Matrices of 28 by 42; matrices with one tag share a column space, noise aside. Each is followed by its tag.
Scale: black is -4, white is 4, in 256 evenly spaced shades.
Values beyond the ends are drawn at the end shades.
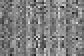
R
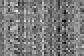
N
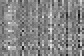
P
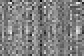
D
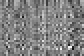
P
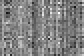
R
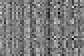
R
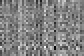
P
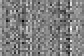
N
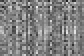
D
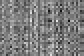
N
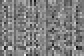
P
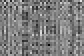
D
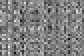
N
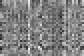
P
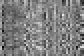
P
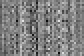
N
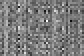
N
